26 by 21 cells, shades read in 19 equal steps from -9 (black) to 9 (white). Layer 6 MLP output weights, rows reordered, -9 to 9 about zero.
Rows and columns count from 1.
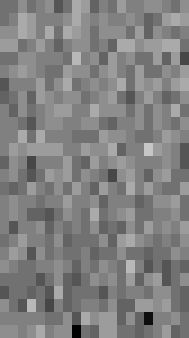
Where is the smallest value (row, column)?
26, 9
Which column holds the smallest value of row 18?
2
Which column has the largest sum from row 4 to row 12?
5
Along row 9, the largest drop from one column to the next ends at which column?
21
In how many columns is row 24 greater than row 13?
8
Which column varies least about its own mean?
18
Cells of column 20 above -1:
14
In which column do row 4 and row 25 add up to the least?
17
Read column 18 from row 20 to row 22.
-1 -1 2
